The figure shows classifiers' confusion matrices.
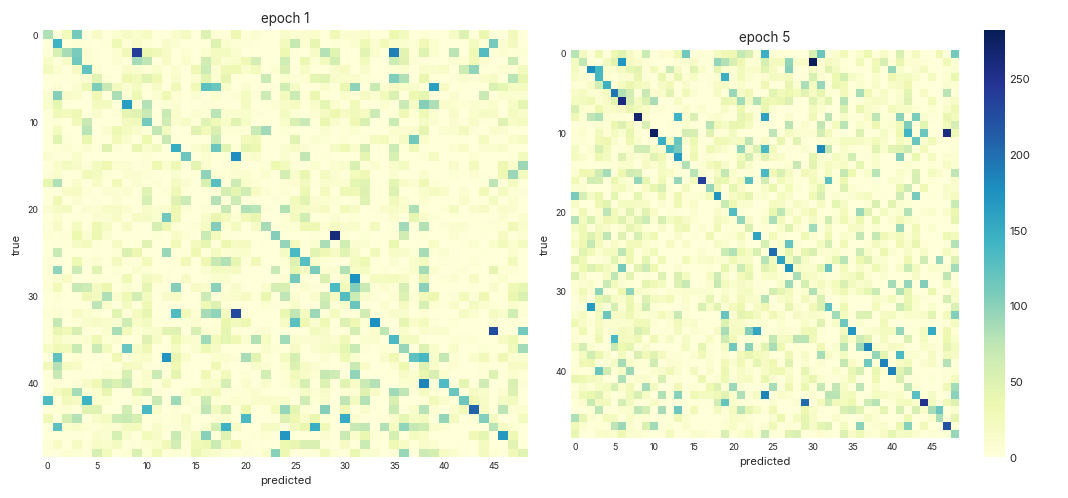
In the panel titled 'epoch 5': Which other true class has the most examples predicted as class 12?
2
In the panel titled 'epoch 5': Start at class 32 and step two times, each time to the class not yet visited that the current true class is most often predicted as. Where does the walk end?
3
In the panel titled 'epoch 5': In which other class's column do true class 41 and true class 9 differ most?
42
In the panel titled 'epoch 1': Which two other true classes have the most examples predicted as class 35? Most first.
2, 5
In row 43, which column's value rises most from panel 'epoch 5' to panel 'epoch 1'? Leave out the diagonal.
10
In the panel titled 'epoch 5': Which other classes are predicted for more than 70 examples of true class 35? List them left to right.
19, 22, 23, 41, 45
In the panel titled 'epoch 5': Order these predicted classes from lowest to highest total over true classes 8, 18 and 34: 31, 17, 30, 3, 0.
17, 30, 31, 3, 0
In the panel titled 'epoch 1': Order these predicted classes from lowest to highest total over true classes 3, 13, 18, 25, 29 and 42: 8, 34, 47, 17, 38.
34, 8, 47, 38, 17
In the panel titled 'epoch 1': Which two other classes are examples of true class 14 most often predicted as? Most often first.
19, 26
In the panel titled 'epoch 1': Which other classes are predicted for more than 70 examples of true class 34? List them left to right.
7, 45, 48
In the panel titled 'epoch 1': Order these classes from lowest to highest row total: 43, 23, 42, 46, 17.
23, 17, 46, 42, 43
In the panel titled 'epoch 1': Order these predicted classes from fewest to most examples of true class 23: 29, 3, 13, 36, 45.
45, 13, 3, 36, 29
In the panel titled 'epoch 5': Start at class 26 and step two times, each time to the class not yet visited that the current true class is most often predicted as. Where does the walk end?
0
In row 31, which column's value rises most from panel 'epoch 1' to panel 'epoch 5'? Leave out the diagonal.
24
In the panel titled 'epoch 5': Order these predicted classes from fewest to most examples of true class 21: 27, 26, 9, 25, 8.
27, 26, 8, 9, 25
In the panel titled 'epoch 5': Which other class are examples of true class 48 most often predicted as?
24
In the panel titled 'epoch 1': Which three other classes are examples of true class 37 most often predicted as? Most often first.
12, 38, 1
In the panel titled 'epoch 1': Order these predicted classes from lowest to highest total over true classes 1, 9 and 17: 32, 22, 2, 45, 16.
22, 2, 16, 32, 45
